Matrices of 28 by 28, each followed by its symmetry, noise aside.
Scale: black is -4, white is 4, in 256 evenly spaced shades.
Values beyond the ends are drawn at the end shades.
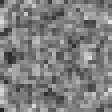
mirrored top to bottom.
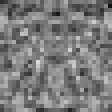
mirrored left to right.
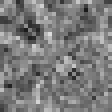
symmetric.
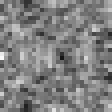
mirrored top to bottom.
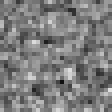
no symmetry.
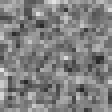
no symmetry.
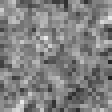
symmetric.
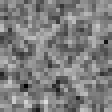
symmetric across the other diagonal.
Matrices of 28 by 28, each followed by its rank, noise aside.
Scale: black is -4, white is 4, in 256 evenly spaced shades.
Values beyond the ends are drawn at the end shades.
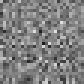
four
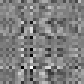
two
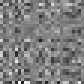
three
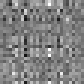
three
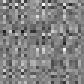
three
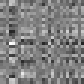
two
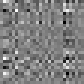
two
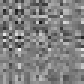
three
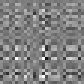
two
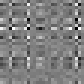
one
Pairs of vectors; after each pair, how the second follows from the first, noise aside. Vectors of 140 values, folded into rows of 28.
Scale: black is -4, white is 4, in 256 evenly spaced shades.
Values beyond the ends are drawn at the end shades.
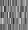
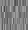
wrapped around, shrunk.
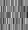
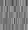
wrapped around, shrunk.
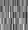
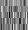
negated.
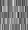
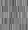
negated, shrunk.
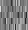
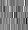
wrapped around, negated, partly zeroed.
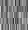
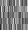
negated.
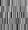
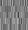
wrapped around, shrunk.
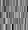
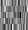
negated.
